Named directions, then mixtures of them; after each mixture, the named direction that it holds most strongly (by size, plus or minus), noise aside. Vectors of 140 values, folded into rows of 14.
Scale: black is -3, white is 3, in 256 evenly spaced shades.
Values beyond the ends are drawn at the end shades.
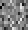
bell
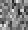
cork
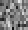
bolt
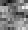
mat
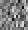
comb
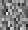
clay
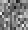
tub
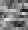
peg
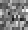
comb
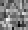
bolt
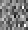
comb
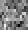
peg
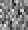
cork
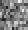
bolt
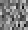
comb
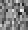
cork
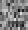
peg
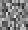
clay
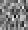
comb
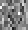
bell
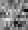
peg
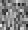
clay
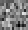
bolt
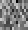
bolt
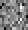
bell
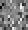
bell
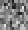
cork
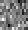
bolt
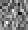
cork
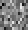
bell
